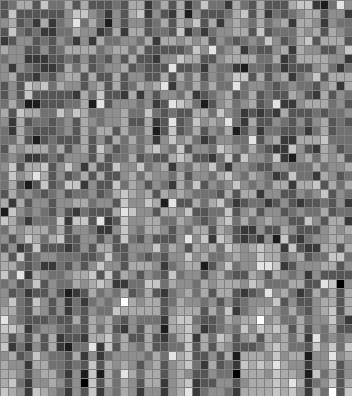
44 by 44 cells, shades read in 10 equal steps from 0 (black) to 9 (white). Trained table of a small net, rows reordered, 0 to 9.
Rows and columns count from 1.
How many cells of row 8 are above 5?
5
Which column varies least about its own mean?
17
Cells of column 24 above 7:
2
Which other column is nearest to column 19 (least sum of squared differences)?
28
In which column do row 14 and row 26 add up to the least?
31
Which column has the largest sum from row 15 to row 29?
29
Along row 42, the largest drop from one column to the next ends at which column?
13
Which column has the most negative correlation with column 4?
35
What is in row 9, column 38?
4
